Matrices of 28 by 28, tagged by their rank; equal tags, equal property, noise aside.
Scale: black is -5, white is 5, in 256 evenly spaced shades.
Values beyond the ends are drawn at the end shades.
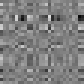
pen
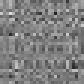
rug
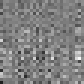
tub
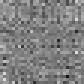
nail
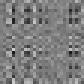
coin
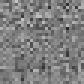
nail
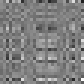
coin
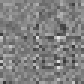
tub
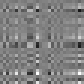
coin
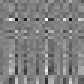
coin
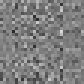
rug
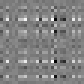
coin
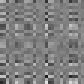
coin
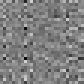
tub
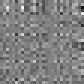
tub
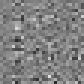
nail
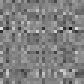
tub
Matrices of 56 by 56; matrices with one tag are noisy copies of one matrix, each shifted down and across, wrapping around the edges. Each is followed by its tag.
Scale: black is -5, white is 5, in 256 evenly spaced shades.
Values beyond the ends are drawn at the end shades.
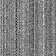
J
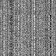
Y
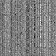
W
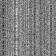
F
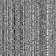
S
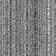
F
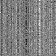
F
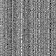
J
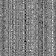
J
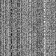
S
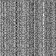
J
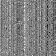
S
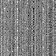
Y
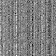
Y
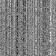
S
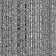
W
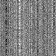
F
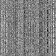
W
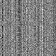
Y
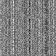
Y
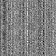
Y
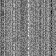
S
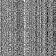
S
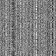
Y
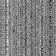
F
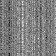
F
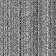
J
